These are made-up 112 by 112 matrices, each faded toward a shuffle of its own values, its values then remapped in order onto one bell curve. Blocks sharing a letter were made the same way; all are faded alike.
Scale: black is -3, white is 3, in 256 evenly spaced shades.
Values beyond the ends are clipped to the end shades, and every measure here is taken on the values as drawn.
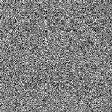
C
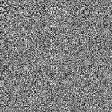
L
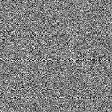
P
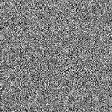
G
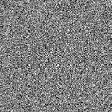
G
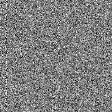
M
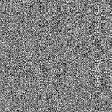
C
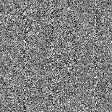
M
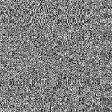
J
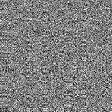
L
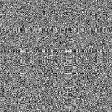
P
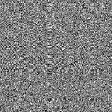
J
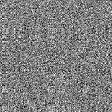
G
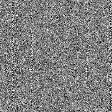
M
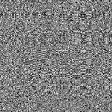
P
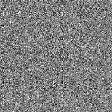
C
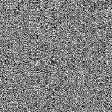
C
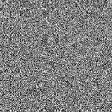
G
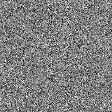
M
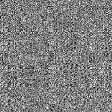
L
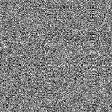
G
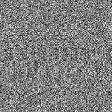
G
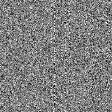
M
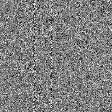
M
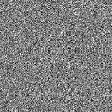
L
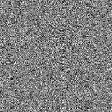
L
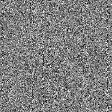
M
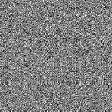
C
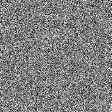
M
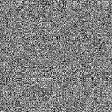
P
